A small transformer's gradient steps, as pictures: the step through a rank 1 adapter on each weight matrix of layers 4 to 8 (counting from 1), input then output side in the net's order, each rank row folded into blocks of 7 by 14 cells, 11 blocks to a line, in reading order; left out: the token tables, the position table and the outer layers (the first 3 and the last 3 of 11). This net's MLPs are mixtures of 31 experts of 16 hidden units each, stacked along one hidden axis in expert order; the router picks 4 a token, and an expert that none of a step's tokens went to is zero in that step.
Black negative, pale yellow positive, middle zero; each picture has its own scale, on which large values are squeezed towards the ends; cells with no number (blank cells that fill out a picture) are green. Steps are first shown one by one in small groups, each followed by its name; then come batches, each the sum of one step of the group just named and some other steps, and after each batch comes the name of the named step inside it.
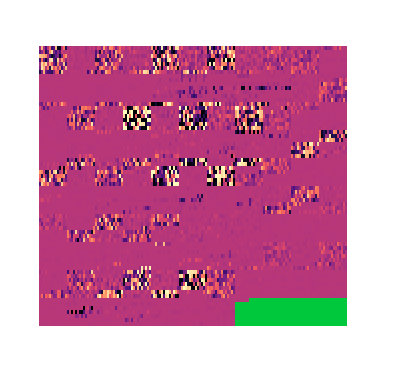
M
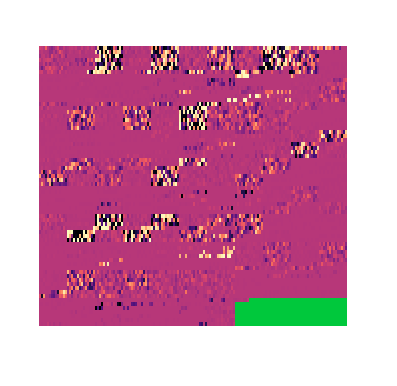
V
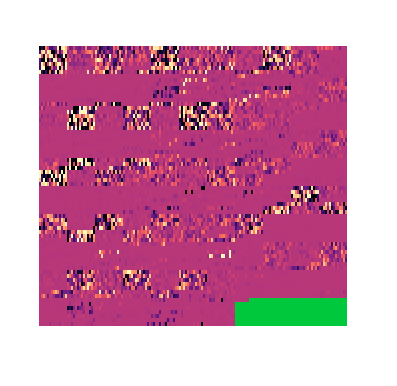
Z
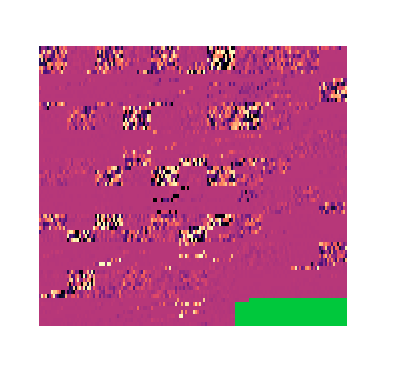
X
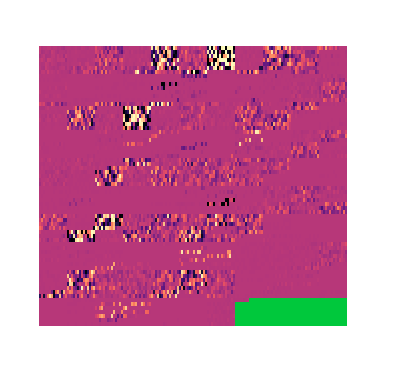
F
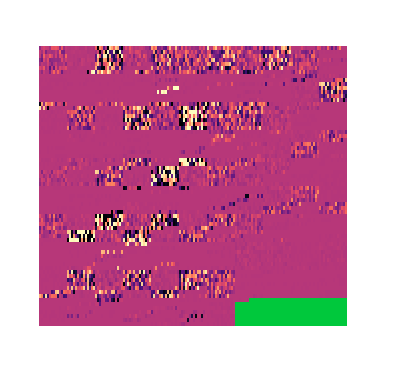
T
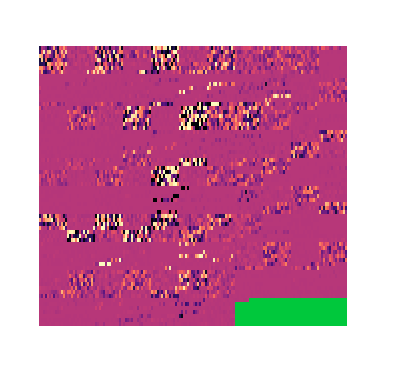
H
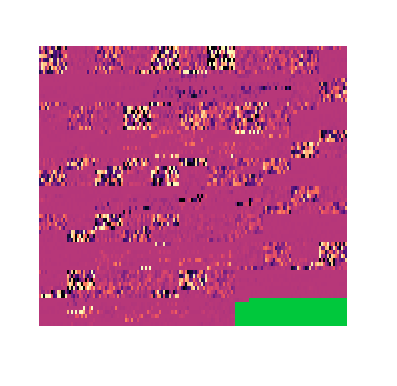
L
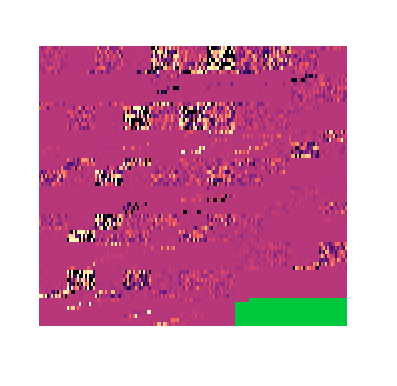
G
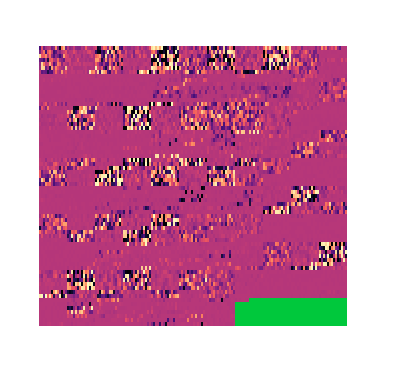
L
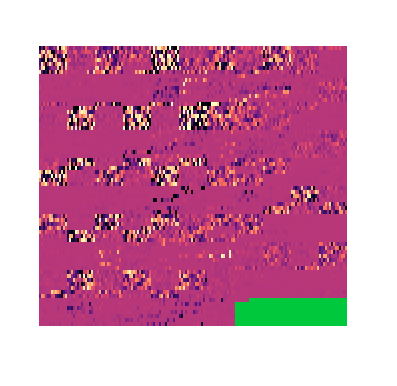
Z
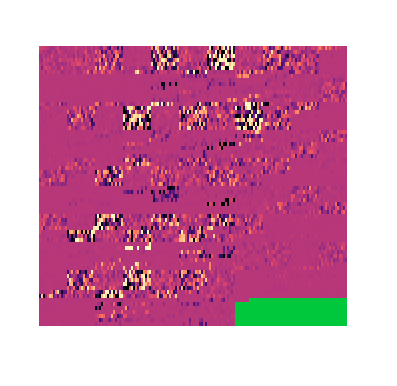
F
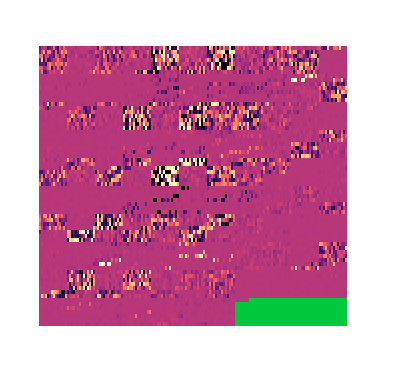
X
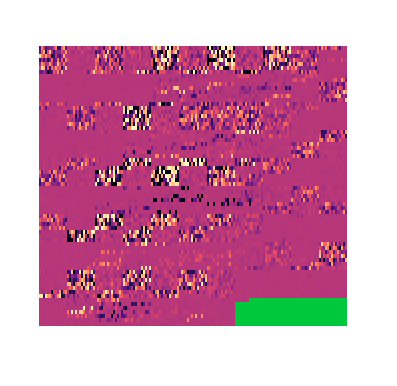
L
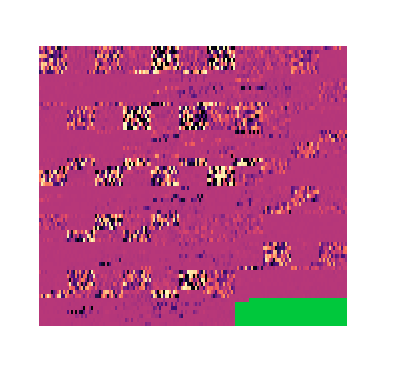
M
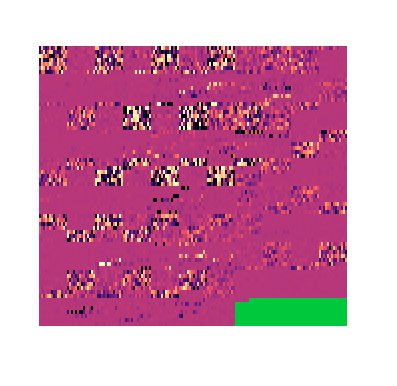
H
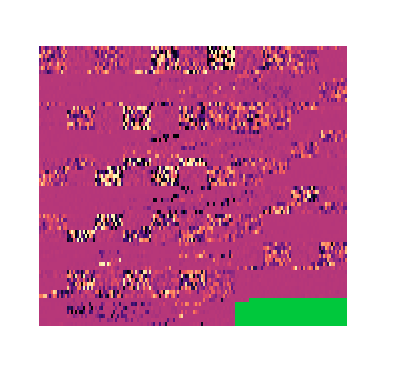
X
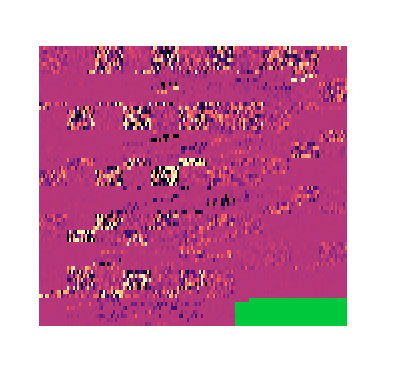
T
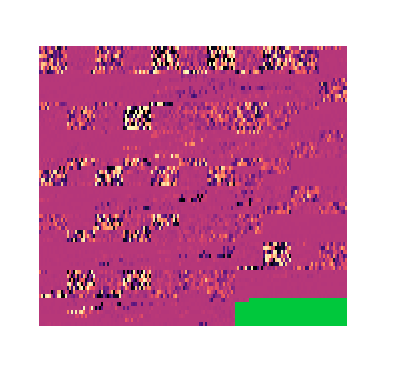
L
